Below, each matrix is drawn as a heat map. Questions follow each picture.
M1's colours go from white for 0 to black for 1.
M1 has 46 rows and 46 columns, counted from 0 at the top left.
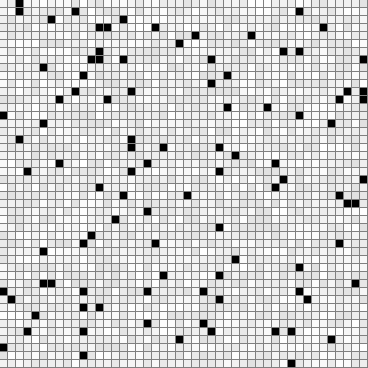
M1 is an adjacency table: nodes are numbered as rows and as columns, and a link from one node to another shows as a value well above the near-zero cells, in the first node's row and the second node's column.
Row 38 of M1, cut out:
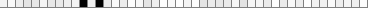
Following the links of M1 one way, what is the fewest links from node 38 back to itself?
5
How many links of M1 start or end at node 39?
1
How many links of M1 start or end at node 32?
1
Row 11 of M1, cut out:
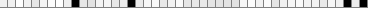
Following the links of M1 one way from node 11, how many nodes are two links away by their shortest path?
4
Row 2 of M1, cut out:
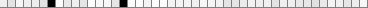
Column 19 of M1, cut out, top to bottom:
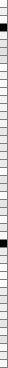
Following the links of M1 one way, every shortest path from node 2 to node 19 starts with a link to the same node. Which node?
node 15
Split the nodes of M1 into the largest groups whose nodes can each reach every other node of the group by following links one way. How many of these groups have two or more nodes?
1
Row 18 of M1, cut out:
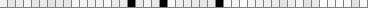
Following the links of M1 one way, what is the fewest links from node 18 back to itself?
2
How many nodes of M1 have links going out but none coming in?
6
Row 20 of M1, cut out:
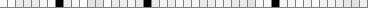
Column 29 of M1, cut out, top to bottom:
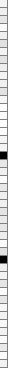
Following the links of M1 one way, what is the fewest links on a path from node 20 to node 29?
6
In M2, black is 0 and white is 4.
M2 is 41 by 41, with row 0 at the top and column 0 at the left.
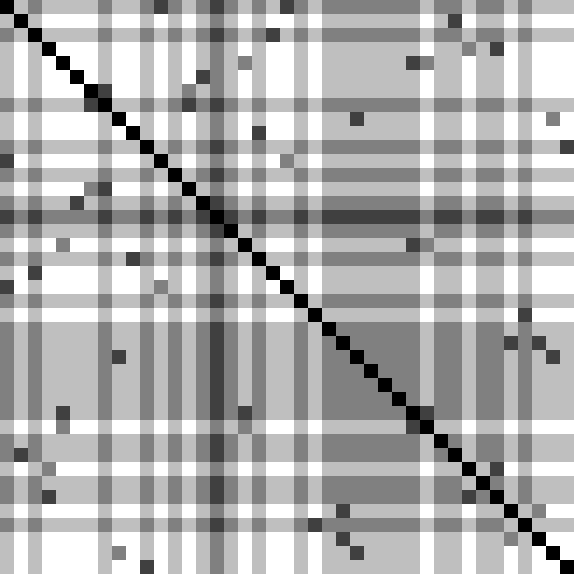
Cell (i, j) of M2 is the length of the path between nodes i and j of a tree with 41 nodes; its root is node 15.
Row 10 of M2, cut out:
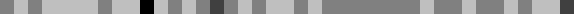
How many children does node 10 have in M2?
1
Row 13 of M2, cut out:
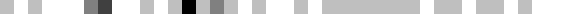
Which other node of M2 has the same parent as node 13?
6
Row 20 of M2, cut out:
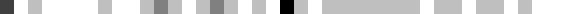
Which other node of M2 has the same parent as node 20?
11
